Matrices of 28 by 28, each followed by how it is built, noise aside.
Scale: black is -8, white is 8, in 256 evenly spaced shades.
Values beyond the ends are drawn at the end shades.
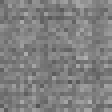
blocks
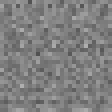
repeating columns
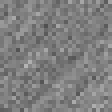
Hankel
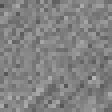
Hankel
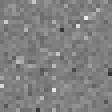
sparse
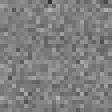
repeating columns
